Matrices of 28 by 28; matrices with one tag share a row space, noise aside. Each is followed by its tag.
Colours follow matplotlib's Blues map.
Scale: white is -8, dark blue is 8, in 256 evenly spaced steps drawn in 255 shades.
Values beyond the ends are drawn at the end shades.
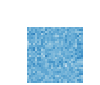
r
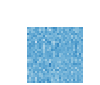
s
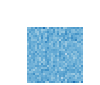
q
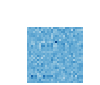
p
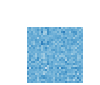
q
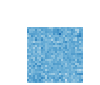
r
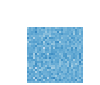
s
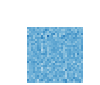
q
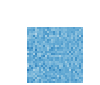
s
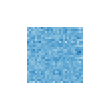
r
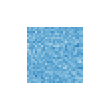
r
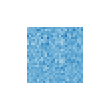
q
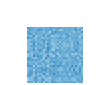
s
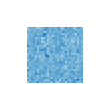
q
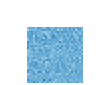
s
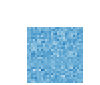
p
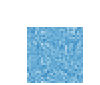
q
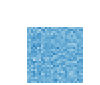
p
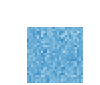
q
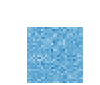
p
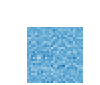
p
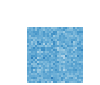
p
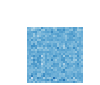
p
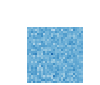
p
